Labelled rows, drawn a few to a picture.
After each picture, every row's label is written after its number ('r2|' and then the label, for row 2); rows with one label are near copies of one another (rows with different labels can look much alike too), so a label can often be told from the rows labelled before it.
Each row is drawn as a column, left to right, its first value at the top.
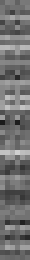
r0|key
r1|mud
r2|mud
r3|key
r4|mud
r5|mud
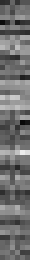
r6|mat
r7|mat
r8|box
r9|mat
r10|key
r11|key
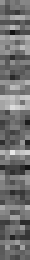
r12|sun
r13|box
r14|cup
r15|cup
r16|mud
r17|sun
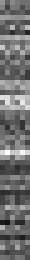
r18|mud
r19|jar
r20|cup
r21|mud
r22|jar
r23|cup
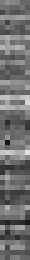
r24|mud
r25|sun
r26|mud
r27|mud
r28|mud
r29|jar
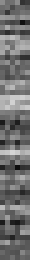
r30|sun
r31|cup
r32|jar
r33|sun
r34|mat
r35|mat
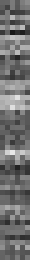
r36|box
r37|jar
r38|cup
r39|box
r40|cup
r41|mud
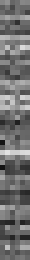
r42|sun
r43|mud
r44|jar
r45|key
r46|mud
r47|mud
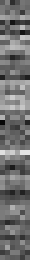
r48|key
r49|mud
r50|mat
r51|mat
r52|cup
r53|key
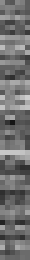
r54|mud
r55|key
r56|key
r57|mud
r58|mud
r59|box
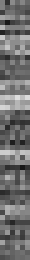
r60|cup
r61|mat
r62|sun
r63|box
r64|sun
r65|box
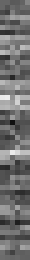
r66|box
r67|box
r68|key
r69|jar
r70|mud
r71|mud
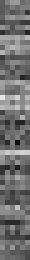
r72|box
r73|sun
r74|mud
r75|sun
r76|key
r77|cup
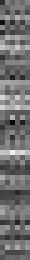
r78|mat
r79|mud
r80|key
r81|mud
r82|key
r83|mud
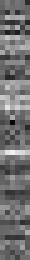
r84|box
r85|cup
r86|key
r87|cup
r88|mud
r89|mat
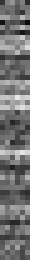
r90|mat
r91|mud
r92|sun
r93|box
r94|cup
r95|mat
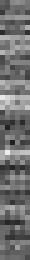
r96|box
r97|jar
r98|sun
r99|mud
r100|sun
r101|cup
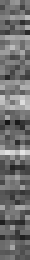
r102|jar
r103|key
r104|mud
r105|sun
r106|jar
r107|cup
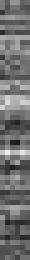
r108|cup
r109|jar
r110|sun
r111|sun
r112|jar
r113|jar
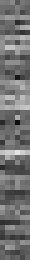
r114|sun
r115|mud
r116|mud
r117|key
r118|cup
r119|cup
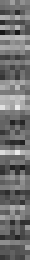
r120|cup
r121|cup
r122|sun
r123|cup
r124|sun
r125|mud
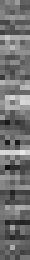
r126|key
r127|sun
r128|mud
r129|sun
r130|jar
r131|jar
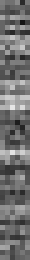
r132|mud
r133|box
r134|cup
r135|sun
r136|mat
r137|box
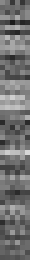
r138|sun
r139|cup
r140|mat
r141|cup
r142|mat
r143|key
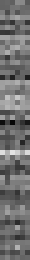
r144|key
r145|box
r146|key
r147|mud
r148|sun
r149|key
